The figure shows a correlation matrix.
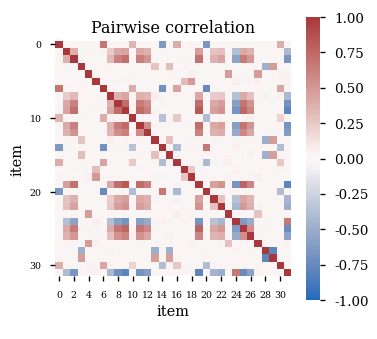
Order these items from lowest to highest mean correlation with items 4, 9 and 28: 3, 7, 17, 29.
29, 3, 17, 7
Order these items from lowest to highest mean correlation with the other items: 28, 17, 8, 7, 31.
31, 28, 17, 7, 8
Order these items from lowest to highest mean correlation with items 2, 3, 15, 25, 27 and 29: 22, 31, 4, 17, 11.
31, 17, 4, 22, 11
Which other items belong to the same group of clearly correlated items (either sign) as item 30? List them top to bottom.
0, 6, 10, 14, 16, 20
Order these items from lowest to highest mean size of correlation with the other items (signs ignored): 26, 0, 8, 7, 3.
3, 0, 7, 26, 8
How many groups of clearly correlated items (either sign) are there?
5
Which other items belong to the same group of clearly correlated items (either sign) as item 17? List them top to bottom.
5, 18
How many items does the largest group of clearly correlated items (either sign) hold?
14
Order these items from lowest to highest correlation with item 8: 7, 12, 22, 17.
17, 7, 22, 12
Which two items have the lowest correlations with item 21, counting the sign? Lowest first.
31, 24
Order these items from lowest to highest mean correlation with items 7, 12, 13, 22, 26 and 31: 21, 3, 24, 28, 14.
24, 28, 14, 3, 21
